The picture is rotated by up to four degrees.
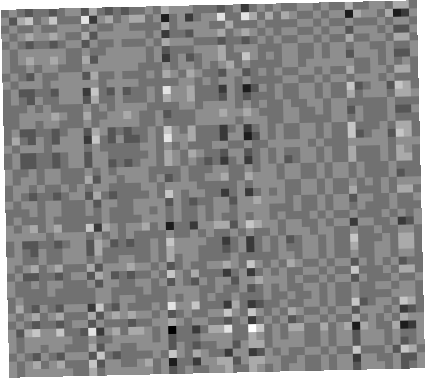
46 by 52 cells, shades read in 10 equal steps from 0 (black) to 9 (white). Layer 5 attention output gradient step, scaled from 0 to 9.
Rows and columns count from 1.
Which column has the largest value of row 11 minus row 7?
21
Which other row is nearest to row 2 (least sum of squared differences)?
41
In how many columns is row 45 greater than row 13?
19
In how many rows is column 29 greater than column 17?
12
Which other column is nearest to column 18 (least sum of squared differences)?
27
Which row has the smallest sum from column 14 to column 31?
20
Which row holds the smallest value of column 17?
17
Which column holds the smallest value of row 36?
31
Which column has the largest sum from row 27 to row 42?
13
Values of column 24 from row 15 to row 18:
4 6 6 4
